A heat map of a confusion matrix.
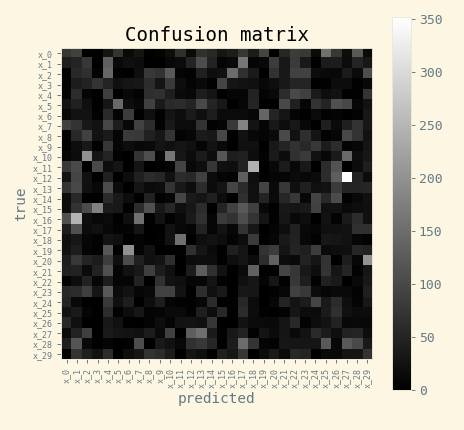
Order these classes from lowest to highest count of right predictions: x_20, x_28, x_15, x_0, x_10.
x_15, x_0, x_28, x_20, x_10
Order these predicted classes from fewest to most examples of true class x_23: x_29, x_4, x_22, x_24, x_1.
x_24, x_29, x_1, x_22, x_4
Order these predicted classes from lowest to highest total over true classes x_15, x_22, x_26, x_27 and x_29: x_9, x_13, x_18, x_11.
x_11, x_18, x_9, x_13
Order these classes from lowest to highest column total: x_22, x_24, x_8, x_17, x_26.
x_24, x_8, x_26, x_22, x_17
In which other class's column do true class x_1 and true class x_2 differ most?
x_16
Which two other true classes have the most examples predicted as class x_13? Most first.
x_27, x_21
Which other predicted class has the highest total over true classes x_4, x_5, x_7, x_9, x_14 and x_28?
x_17
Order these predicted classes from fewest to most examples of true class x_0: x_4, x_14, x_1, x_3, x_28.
x_3, x_4, x_14, x_1, x_28
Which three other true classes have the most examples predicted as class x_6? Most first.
x_19, x_20, x_8
